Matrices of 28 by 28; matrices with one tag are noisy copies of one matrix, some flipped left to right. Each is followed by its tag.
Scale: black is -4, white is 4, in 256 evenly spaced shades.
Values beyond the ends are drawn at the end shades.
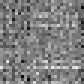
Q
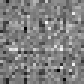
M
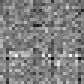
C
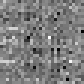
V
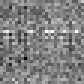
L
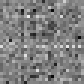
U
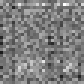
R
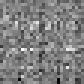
M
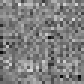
R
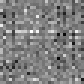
L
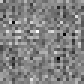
L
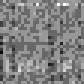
R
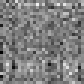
R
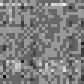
R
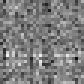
C
